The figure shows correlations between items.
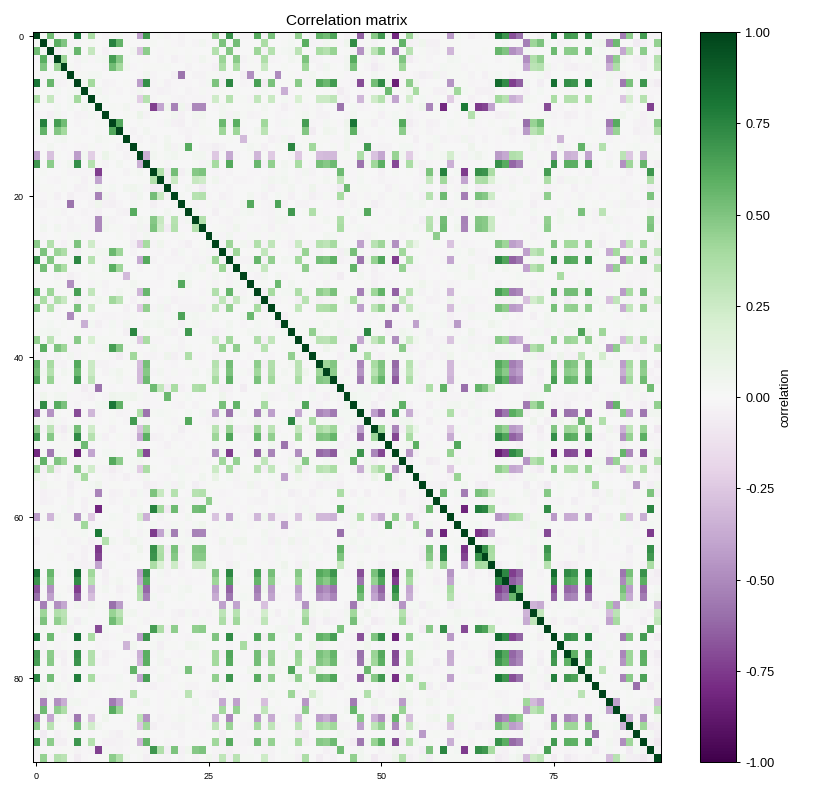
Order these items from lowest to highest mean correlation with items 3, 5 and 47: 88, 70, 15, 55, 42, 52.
88, 42, 55, 15, 70, 52
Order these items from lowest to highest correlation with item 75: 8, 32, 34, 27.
27, 8, 34, 32
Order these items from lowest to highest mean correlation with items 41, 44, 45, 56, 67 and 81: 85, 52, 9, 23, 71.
52, 85, 9, 71, 23
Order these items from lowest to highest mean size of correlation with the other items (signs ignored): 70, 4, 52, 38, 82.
82, 4, 38, 70, 52
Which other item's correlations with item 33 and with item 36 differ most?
51
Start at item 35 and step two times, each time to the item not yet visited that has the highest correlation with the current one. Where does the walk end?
31
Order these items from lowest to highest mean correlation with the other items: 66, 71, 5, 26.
71, 5, 66, 26
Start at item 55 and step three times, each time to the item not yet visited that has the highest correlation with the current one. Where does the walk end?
7
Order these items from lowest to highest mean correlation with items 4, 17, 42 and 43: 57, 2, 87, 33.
87, 33, 57, 2
